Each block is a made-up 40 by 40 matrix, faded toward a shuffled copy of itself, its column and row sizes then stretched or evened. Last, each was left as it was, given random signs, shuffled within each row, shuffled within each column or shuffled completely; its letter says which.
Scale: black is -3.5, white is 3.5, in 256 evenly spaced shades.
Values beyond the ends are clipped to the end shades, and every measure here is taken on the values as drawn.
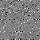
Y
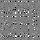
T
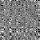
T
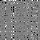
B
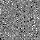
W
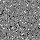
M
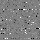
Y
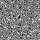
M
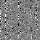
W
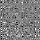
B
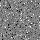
M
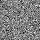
M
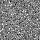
M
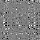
T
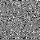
Y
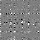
B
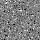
M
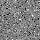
M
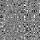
T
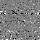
Y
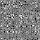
B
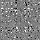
B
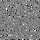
Y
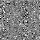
W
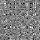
T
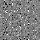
W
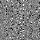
W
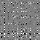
B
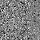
W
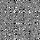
B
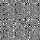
T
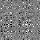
B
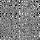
B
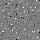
M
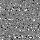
Y
